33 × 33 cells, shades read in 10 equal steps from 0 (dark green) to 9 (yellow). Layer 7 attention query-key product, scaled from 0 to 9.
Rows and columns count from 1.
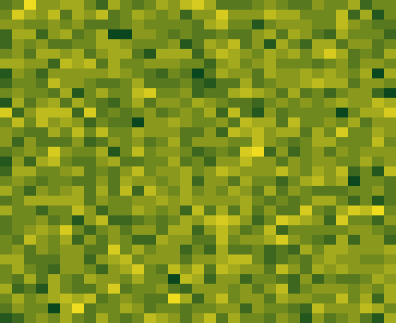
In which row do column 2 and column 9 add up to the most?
2
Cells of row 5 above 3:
23
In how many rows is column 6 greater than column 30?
19
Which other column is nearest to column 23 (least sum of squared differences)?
25
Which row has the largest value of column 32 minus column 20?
22
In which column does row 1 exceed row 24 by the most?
17
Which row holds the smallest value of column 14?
8
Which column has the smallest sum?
1
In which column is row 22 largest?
32
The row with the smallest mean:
4
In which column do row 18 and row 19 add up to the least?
30
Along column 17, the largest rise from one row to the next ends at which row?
11
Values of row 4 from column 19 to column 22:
4 3 3 5
